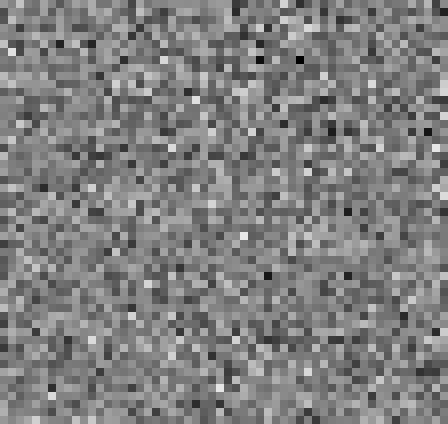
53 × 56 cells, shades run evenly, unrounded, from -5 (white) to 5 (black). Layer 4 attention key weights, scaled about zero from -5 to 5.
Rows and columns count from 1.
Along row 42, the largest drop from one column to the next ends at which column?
56
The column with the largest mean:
34
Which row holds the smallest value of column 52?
38
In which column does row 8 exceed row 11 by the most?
33
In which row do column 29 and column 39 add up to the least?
4
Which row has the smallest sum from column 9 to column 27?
10
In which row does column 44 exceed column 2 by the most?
27
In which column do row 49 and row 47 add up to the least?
28
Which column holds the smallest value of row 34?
5
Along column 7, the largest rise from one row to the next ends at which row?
51
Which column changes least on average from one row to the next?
49
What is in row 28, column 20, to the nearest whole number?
2
